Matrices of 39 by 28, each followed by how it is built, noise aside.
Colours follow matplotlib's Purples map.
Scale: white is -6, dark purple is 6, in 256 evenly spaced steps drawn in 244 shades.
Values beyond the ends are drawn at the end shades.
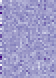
uneven columns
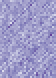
Hankel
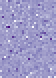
sparse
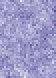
smooth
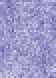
smooth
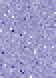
sparse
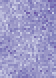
smooth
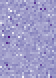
sparse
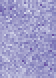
smooth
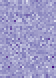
uneven rows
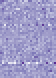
uneven rows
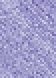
Toeplitz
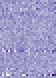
uneven rows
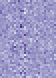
uneven columns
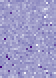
sparse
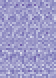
repeating columns
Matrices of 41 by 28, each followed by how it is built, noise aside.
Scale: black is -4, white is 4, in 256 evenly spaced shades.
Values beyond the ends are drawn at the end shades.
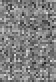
blocks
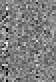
uneven columns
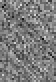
Toeplitz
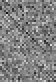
Toeplitz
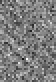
Toeplitz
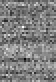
blocks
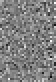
uneven columns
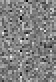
uneven columns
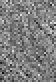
Toeplitz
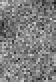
smooth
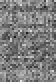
blocks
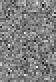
uneven columns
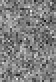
smooth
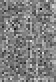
blocks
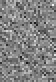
Toeplitz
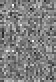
blocks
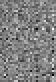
low rank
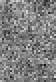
smooth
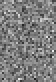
noise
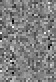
uneven columns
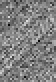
Hankel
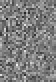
low rank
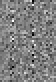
uneven columns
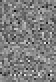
uneven rows
